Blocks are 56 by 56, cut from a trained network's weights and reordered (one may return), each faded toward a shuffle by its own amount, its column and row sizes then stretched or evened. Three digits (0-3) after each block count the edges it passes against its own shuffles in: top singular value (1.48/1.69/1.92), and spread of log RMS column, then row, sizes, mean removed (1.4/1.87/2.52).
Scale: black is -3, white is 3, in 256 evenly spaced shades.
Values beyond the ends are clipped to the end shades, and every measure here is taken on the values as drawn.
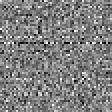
2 0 2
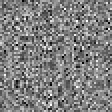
3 2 0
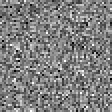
2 1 0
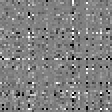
2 3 3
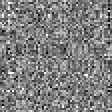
3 1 0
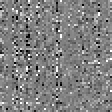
1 3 0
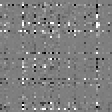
2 3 3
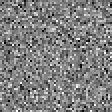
1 0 0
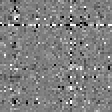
2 2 2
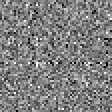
1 0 1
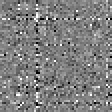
2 2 2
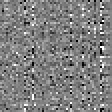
2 3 1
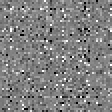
0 2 2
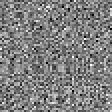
3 0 0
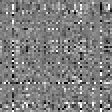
3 3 3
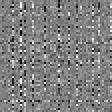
3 3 2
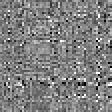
3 2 2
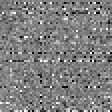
1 1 3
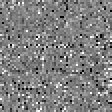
0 2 1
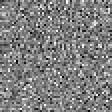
1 0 0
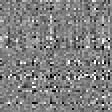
3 2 3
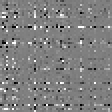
2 3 3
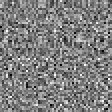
3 1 1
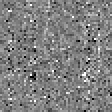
0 2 1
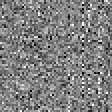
1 2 0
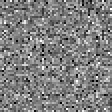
2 1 1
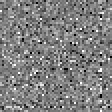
0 1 1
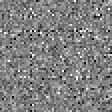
0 0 2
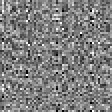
3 2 0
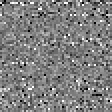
0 0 2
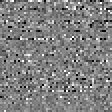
0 0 3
